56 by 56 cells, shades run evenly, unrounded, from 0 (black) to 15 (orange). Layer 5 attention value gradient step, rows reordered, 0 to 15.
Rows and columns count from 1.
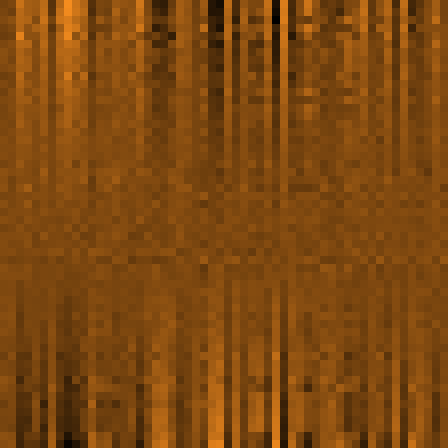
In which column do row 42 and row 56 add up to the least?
9
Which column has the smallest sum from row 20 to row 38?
33
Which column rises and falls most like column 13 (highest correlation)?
44
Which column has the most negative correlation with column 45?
32
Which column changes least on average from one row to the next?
25
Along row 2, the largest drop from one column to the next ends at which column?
35
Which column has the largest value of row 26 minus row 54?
36
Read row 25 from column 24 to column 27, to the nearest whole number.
8 8 9 7
